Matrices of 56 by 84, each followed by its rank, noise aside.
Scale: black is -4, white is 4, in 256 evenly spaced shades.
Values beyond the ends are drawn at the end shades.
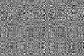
five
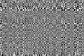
four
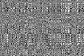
five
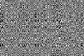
eight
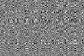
four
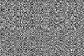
eight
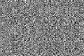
eight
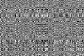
four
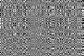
four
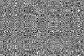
eight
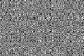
six
